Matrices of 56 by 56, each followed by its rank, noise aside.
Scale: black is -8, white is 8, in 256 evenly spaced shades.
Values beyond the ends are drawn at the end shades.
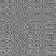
three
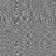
five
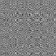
three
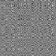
four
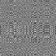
three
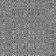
four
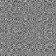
five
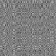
five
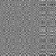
two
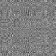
five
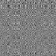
four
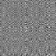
three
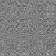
five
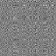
four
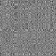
five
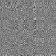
five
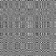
two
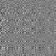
three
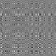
two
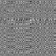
two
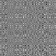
four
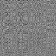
four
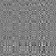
two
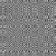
three
